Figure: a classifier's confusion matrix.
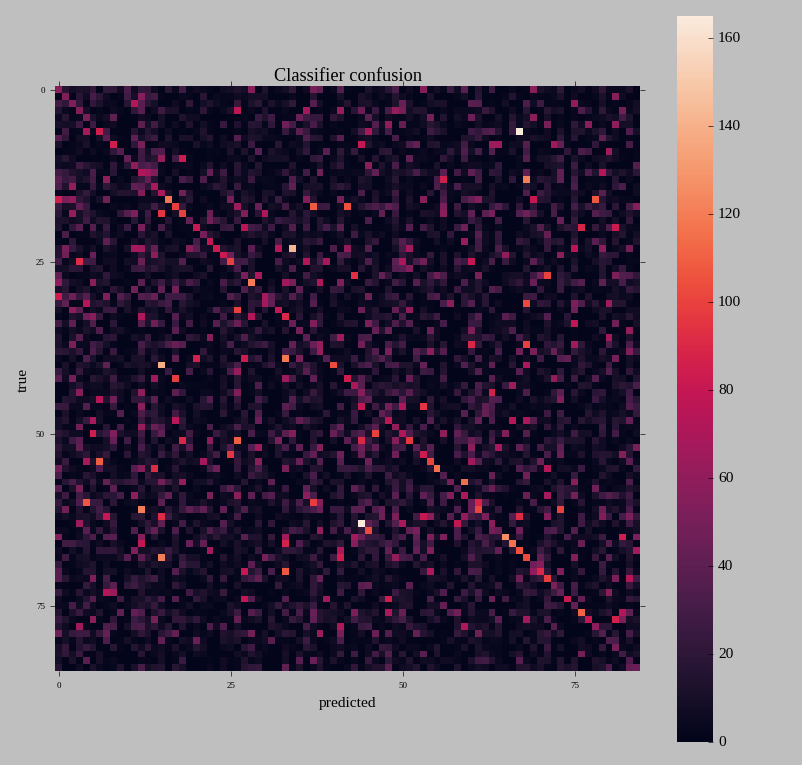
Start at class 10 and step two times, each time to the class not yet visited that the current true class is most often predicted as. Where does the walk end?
15
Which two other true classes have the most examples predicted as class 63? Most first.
44, 8
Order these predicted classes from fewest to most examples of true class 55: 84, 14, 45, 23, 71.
84, 45, 23, 71, 14
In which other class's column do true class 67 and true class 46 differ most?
53
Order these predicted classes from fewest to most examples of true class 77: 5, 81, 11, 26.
11, 26, 5, 81
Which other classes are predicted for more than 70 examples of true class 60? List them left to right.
4, 37, 61
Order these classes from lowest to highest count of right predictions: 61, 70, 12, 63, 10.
10, 63, 12, 70, 61
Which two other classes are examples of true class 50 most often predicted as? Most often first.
46, 5
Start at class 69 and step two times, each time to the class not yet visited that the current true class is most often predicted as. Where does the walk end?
33
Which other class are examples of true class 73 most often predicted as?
7
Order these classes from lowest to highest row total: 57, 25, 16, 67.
57, 67, 16, 25
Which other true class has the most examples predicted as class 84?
67
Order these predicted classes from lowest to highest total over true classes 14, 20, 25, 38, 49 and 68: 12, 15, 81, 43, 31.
43, 31, 81, 15, 12
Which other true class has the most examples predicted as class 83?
71
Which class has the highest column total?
12
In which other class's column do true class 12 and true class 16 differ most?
78
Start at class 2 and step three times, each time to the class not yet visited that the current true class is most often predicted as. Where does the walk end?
6
